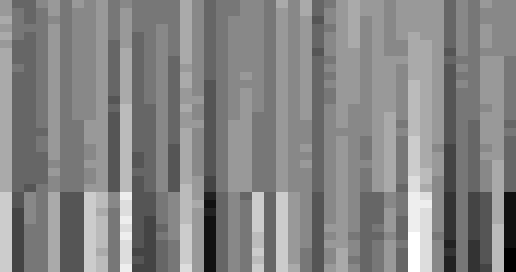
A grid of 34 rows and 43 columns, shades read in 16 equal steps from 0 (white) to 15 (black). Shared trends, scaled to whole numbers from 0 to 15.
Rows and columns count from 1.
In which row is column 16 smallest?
34
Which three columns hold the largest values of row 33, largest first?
43, 18, 38
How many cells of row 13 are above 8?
8
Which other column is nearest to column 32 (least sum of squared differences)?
21
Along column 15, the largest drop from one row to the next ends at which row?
25
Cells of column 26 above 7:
3
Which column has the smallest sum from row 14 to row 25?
35
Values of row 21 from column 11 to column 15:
4 10 9 7 10
